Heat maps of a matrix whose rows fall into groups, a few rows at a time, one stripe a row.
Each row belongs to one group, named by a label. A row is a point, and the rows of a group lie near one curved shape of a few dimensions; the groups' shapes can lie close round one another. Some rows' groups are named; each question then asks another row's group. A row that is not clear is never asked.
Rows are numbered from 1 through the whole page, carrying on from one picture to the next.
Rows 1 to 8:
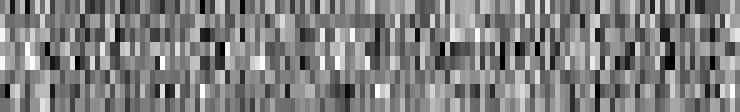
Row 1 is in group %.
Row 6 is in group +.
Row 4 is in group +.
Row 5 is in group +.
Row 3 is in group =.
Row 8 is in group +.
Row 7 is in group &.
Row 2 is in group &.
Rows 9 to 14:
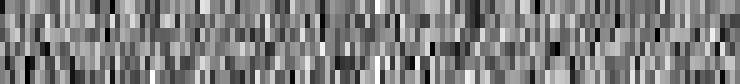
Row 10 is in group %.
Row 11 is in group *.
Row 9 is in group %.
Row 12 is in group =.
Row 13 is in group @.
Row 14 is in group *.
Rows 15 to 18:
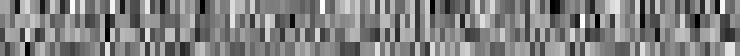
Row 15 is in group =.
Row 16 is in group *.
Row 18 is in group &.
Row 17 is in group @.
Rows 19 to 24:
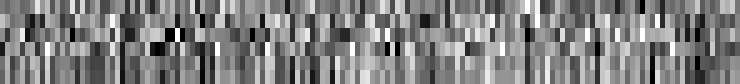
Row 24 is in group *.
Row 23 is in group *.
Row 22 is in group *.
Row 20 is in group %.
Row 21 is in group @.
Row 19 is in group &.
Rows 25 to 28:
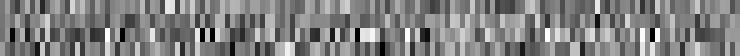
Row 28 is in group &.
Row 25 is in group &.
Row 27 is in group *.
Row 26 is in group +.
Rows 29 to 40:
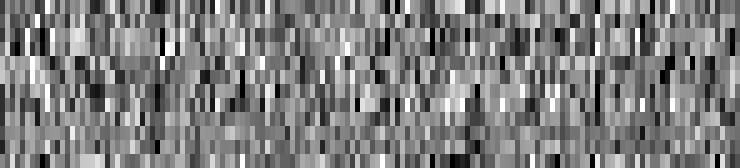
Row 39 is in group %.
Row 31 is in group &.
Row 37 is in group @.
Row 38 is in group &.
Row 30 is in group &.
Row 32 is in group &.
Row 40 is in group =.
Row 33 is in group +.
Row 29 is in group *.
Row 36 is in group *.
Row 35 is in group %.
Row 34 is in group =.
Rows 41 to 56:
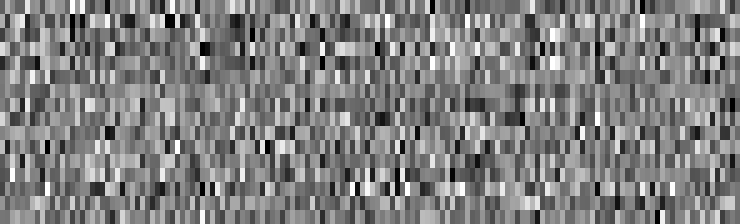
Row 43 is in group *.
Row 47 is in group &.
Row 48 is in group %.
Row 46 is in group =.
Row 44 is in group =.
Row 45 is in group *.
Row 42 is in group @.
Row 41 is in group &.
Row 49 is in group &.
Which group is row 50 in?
*
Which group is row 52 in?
%
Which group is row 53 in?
=
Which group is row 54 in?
*
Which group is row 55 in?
&
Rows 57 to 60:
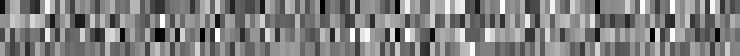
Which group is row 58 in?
+
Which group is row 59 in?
*
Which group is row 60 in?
&
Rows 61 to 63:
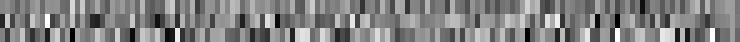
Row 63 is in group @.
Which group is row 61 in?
&
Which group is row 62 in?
%
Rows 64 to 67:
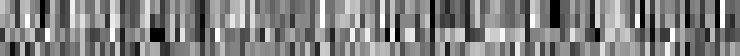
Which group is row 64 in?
=
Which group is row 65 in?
=
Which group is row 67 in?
%
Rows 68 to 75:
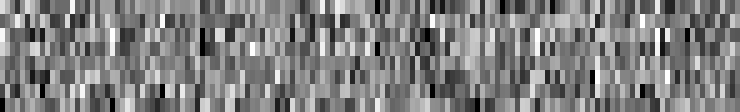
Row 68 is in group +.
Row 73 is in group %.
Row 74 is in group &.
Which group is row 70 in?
%
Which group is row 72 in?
&
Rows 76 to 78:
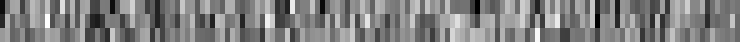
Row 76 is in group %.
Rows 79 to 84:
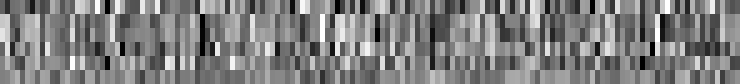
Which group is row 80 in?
+
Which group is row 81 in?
+
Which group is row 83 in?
&
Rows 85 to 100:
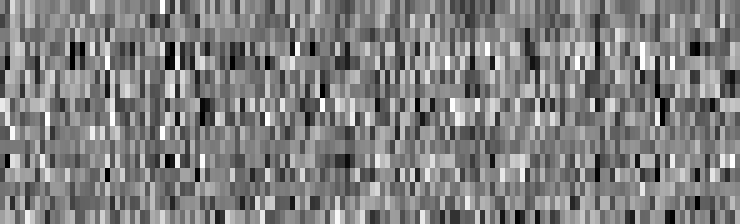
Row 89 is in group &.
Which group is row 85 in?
=
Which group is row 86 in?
&
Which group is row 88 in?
@
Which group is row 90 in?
@
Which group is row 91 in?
@
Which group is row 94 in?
=
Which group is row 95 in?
&
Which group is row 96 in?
&
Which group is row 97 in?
*
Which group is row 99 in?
*
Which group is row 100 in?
+
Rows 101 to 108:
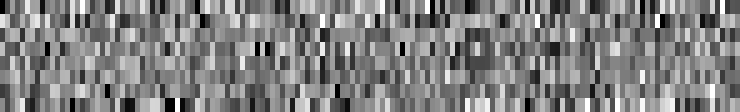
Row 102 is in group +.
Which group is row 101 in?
&
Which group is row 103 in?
@
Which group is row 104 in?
=
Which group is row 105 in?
%
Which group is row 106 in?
@
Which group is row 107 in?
@
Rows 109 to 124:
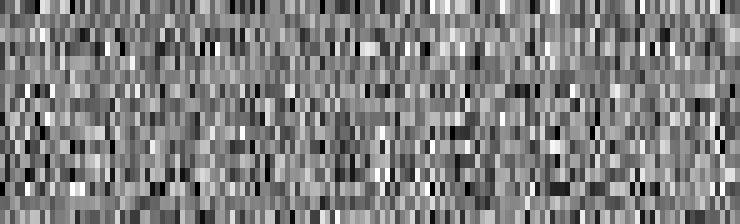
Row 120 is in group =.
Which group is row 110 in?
&
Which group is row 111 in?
=
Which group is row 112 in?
*
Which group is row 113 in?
%
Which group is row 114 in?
&
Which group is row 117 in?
*
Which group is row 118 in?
=
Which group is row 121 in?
@
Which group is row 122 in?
&
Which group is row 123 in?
@
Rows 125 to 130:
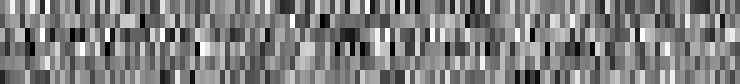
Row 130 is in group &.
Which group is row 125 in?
=
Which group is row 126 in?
@
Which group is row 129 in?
+
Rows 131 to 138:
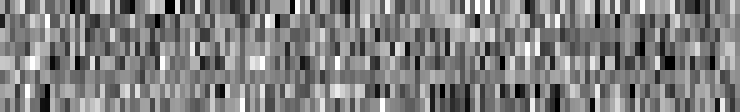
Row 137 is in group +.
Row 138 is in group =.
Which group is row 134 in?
&
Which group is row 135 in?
+
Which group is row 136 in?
@
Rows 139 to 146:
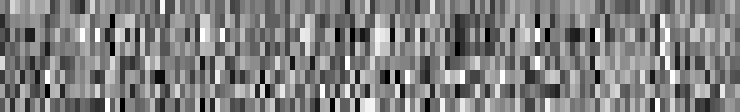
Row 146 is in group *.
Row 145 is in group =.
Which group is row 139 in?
=
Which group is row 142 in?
%
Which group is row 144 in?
*
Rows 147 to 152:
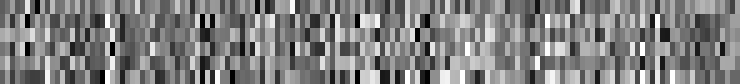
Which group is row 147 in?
&
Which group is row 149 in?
=
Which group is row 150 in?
*
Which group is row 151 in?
+
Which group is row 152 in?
*
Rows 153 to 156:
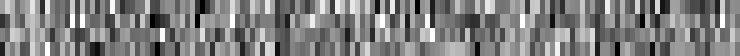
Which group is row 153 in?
=
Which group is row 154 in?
&
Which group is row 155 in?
+
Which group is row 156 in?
%
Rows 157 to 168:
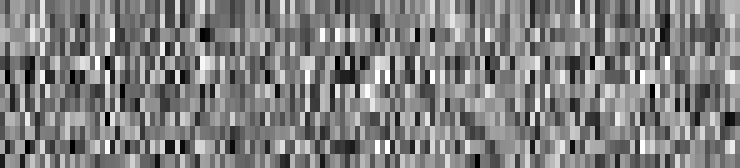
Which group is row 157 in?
&
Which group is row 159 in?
=
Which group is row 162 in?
@
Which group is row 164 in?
%
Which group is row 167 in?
@
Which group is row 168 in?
%
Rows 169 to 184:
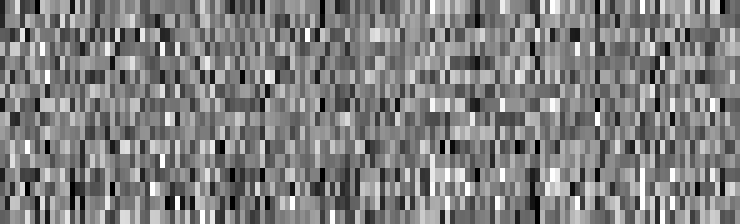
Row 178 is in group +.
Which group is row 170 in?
%
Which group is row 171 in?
%
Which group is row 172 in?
=
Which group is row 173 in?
%
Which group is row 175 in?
=
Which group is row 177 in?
&
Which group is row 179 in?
+
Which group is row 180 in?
=
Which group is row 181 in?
*
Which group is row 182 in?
*
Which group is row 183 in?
&
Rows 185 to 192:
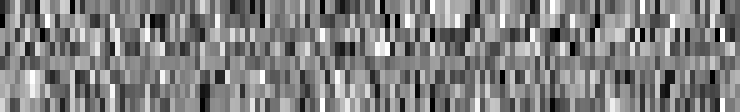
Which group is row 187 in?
=
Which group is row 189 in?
@
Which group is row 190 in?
+
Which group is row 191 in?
=
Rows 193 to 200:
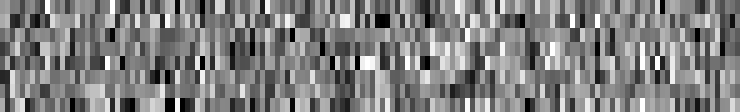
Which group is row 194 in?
&
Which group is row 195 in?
*
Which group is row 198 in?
&
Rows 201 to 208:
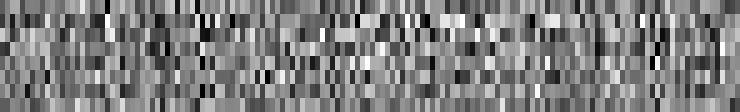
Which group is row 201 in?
@
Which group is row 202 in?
*
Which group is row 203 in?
=
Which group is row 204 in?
&
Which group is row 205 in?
*
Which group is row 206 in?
=
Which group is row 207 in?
%
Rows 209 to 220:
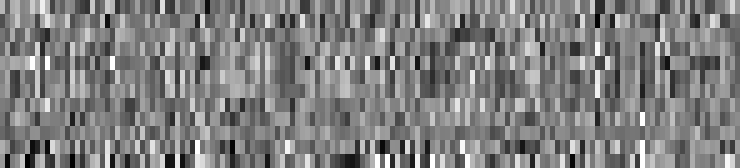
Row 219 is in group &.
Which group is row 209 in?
=
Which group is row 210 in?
*
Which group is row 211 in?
%
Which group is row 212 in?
&
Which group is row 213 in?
=
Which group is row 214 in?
&
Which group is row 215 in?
&
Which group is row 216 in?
+
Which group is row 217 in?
@
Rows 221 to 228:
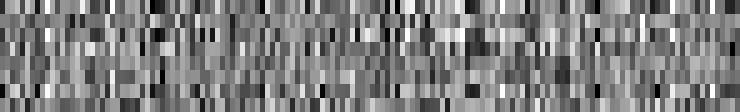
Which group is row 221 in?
*
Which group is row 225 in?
&
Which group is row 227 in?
*
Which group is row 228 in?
%
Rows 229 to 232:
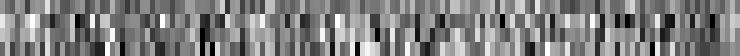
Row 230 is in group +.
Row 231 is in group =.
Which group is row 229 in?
+
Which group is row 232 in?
*
